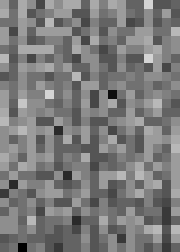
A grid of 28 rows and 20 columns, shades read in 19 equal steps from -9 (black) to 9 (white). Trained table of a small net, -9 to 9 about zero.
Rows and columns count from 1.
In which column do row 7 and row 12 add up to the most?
17
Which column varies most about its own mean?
3
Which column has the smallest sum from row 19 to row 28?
19
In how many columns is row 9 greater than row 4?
7
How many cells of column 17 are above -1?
21
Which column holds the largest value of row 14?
1
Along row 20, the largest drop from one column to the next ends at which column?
8
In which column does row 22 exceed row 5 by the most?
10
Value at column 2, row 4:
-4
